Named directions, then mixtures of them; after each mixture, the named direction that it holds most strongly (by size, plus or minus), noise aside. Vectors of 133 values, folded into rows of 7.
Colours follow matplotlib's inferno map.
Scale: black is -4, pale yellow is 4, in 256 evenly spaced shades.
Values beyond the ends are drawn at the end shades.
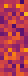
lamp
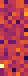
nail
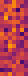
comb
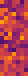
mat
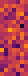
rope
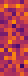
lamp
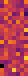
nail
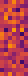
comb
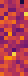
mat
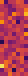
nail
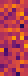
rope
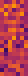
rope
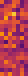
comb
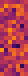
rope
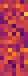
lamp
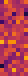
nail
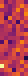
nail
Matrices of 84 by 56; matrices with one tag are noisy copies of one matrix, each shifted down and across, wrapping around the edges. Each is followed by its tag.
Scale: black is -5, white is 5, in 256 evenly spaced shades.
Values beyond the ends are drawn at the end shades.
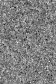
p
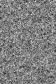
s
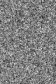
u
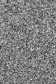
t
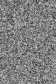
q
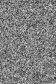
s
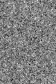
t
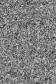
s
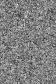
u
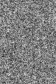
t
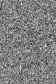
s
